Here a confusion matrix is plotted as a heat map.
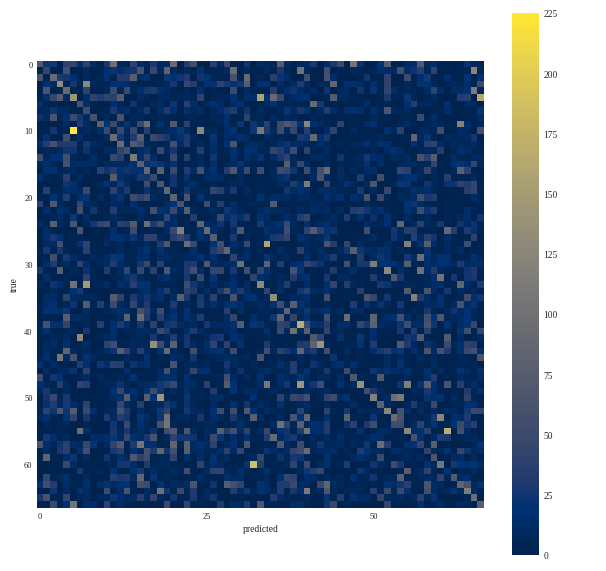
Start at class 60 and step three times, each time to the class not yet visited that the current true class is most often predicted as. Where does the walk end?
19
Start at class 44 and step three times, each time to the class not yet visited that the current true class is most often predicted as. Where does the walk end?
52
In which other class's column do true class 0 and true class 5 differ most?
66
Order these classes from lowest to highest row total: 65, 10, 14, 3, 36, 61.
61, 65, 36, 14, 3, 10
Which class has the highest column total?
40
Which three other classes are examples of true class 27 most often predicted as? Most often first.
34, 55, 22
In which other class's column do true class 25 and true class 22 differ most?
21
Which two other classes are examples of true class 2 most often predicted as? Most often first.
31, 14
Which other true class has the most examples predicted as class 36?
54
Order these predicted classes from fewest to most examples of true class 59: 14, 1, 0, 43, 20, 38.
0, 43, 38, 20, 14, 1
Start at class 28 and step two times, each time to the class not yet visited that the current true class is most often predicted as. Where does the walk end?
51
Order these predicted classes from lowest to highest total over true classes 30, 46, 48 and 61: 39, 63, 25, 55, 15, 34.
15, 63, 25, 39, 34, 55
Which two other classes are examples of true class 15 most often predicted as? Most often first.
37, 4
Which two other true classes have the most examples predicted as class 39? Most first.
48, 1
